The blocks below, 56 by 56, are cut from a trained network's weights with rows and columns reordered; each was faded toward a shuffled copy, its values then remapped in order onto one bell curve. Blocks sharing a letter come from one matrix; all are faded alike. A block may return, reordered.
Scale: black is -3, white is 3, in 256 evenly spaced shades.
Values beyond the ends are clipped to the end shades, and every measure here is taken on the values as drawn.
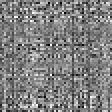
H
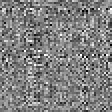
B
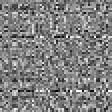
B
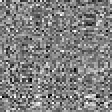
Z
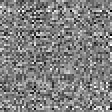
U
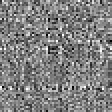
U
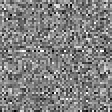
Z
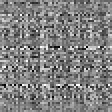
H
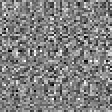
U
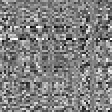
B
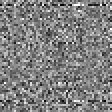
B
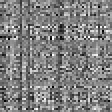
H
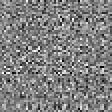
U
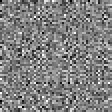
U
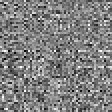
U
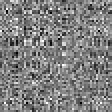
U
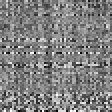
H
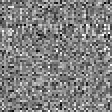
U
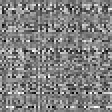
H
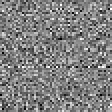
Z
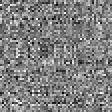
Z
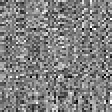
U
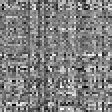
H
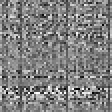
H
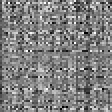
H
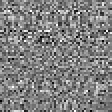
Z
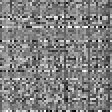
H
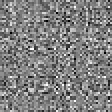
U
